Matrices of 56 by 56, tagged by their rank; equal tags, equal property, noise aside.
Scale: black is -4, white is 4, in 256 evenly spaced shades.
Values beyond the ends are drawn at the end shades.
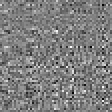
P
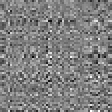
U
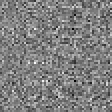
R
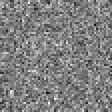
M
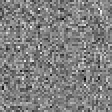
M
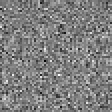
M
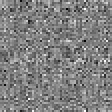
P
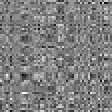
U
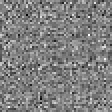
R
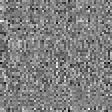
R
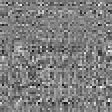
P
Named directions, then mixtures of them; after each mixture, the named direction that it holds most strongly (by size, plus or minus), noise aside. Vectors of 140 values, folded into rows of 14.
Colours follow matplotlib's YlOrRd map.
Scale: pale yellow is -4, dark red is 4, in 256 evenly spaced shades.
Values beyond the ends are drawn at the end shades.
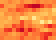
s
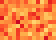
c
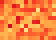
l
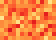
c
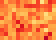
c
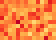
c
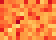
c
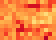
s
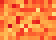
l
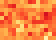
c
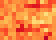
s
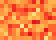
c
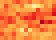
s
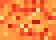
l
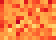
l
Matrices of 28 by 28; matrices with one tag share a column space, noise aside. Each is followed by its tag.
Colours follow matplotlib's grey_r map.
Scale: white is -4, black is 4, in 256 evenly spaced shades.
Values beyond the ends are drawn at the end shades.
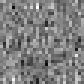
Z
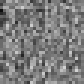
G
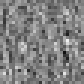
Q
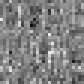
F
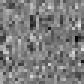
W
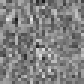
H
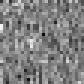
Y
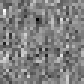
H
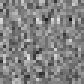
H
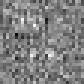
H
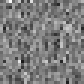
Y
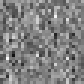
H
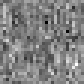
Q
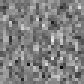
W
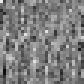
Q
